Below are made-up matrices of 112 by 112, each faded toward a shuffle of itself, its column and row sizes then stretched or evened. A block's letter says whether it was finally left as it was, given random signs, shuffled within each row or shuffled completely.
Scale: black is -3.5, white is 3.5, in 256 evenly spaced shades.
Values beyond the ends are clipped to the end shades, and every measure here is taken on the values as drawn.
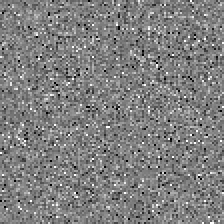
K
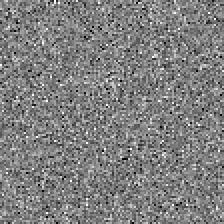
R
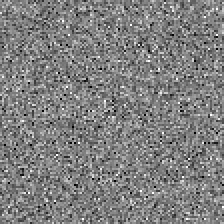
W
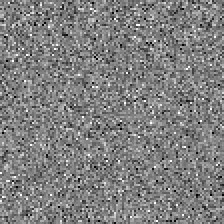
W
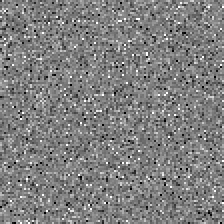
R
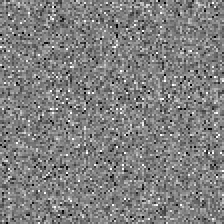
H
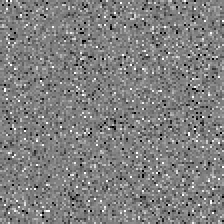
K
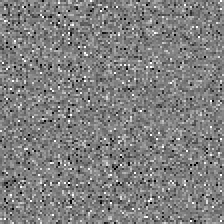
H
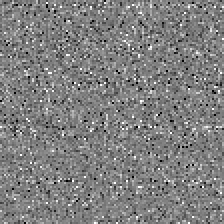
W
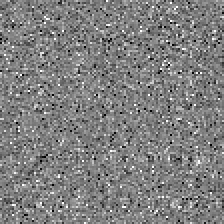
K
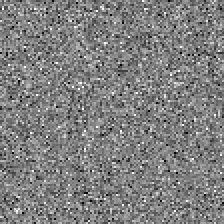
W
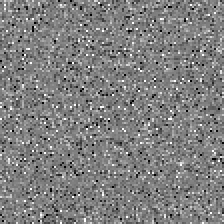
W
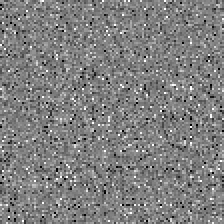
H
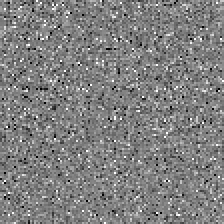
H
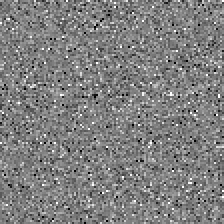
W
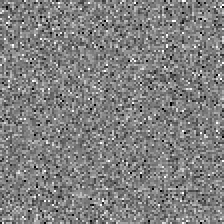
H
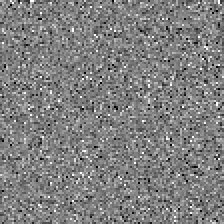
K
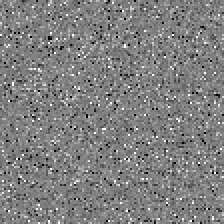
W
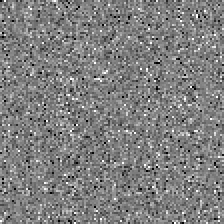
H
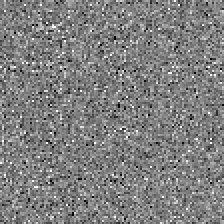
K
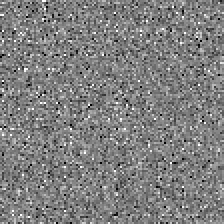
H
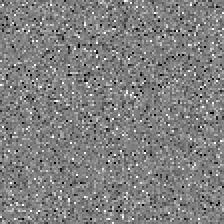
W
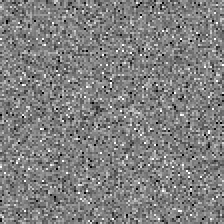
R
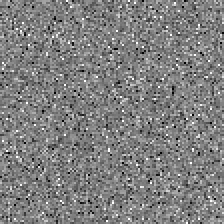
R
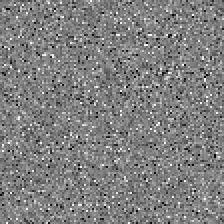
W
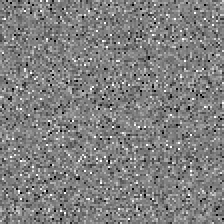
W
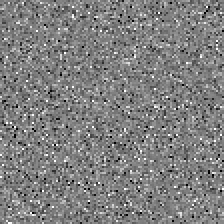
W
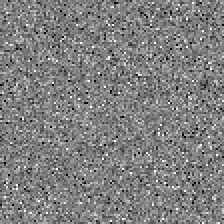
R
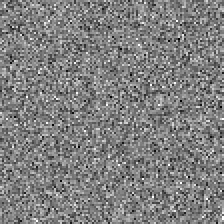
R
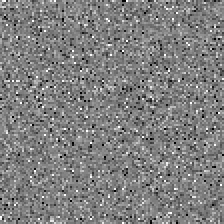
H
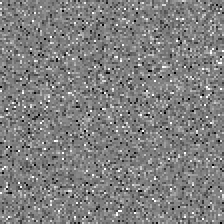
R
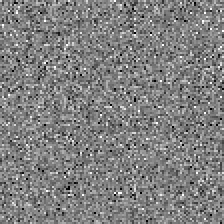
H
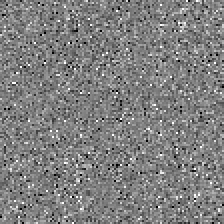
K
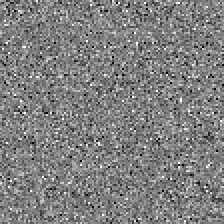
W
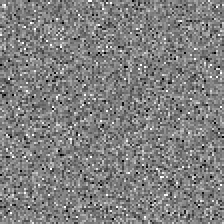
R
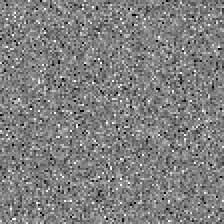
R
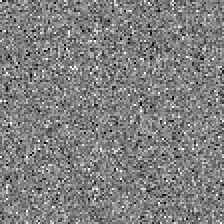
H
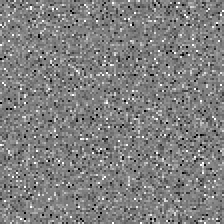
W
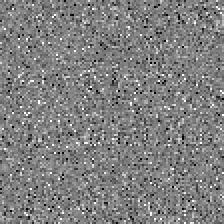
K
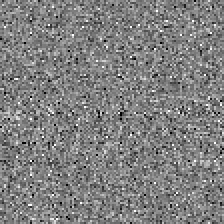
H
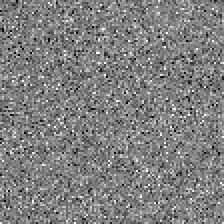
W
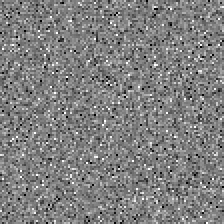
R
